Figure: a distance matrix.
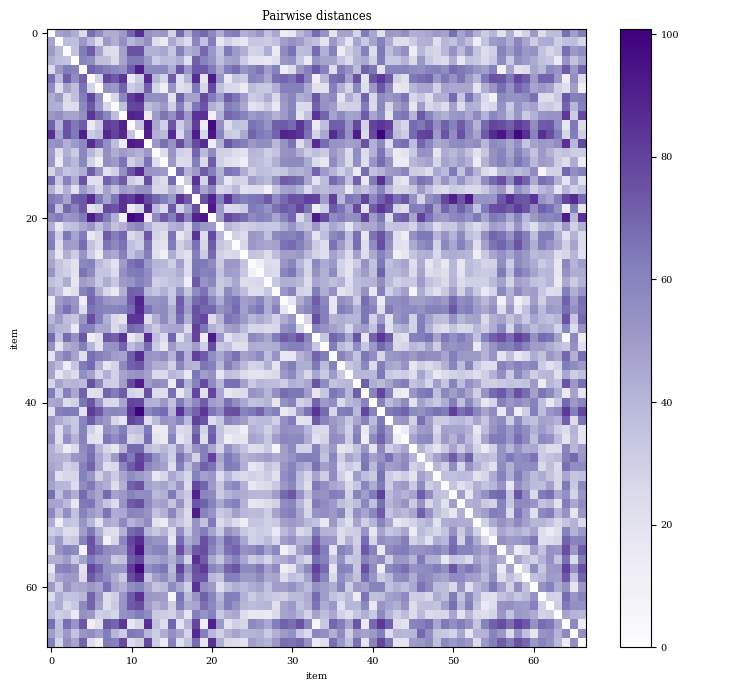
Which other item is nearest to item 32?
3
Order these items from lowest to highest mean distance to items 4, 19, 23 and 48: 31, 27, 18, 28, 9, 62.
27, 28, 62, 31, 9, 18
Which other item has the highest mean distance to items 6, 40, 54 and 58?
11
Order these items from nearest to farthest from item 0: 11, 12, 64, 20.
12, 20, 64, 11
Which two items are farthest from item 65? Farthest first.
18, 46
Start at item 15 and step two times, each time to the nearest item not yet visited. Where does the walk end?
38
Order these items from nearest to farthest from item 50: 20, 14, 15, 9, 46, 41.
14, 9, 20, 15, 46, 41
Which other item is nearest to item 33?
64
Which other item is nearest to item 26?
25
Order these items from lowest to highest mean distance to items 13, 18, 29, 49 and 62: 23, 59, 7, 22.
7, 59, 23, 22
